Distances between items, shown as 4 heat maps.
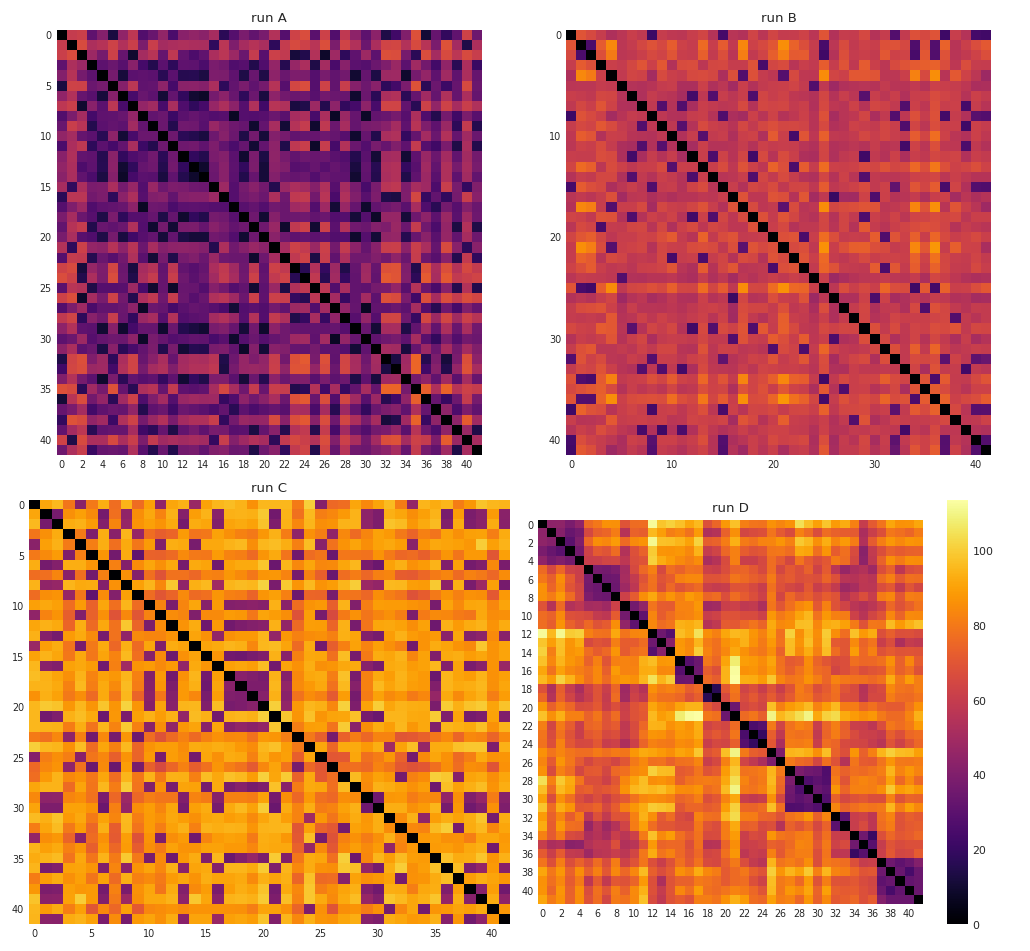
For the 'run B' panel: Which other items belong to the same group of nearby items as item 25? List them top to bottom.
1, 2, 34, 36
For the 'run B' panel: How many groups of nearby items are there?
12
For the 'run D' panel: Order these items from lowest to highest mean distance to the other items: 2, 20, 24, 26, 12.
24, 26, 20, 2, 12
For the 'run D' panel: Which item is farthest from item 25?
21
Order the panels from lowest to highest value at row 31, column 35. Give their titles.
run A, run B, run D, run C
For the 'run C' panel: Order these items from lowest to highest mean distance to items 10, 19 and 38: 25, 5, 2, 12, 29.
12, 29, 2, 5, 25
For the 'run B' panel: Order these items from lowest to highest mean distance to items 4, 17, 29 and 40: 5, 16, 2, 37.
37, 5, 16, 2
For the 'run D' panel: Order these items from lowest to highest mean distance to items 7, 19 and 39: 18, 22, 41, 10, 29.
18, 41, 10, 22, 29
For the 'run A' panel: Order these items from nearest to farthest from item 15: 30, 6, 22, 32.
30, 6, 22, 32
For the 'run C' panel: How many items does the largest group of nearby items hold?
13
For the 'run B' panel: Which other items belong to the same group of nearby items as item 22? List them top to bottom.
10, 13
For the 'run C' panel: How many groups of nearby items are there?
6
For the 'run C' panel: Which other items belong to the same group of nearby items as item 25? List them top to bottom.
0, 4, 11, 14, 33
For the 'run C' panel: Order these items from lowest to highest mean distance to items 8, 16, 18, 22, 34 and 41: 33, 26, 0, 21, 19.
21, 19, 26, 33, 0
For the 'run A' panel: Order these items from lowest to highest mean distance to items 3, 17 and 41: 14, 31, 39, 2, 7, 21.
39, 14, 31, 21, 7, 2
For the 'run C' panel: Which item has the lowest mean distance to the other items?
29
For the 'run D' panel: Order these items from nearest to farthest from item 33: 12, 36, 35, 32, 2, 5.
32, 5, 36, 35, 12, 2
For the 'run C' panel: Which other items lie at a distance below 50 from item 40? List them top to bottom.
24, 31, 34
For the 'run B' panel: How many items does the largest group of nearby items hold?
7
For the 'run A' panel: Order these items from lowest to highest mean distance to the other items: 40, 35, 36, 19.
19, 36, 35, 40
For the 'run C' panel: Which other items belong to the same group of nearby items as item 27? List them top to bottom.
32, 37
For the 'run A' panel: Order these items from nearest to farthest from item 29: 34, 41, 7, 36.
34, 7, 41, 36
